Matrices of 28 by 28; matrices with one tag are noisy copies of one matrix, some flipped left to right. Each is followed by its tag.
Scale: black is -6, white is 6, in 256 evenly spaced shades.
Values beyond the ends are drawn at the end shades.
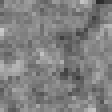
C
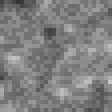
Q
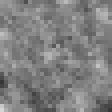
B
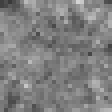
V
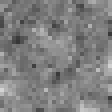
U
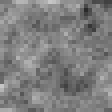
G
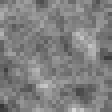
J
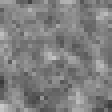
B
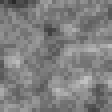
Q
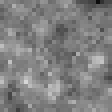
Q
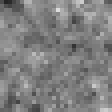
V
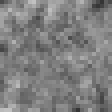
V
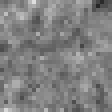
V
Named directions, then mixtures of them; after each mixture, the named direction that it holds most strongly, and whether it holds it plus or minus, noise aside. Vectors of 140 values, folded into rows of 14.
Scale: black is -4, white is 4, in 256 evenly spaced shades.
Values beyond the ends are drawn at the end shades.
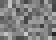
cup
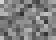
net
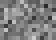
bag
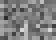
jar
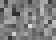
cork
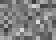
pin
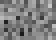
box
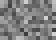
cup, minus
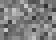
bag, plus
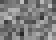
box, plus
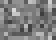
cork, minus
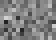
box, plus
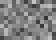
pin, minus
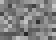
cup, minus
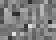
cork, plus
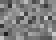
cup, minus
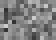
bag, minus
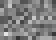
cup, plus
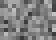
cup, plus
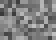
cup, minus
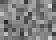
box, plus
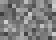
cup, minus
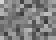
net, plus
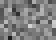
cork, plus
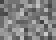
net, minus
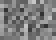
jar, plus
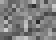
pin, minus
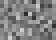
box, minus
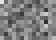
net, plus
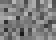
box, plus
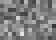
box, minus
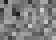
cork, plus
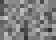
jar, minus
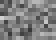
net, minus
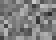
pin, minus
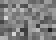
jar, minus
